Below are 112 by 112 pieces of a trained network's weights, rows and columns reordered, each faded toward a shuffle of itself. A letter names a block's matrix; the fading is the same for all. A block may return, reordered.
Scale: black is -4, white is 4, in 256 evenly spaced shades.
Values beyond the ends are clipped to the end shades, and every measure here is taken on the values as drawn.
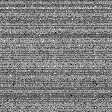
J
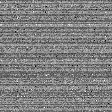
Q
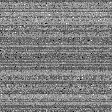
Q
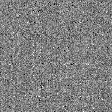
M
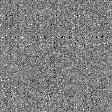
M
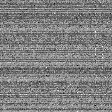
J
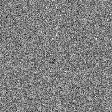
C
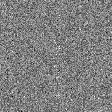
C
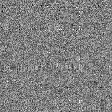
C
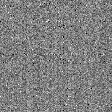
M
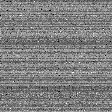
Q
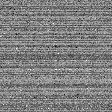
J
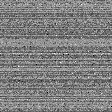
J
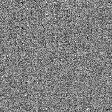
C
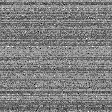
J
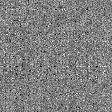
M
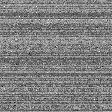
J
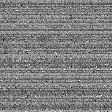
Q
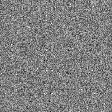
C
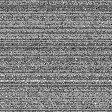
J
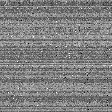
Q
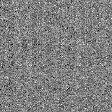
M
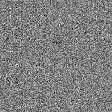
C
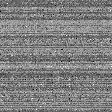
Q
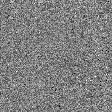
C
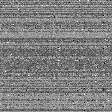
Q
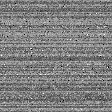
Q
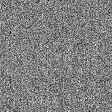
C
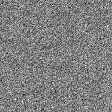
C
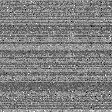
Q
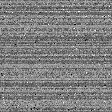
Q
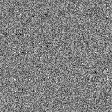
C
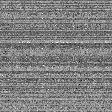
J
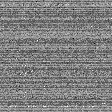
J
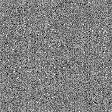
M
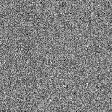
C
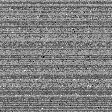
J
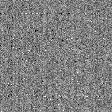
M
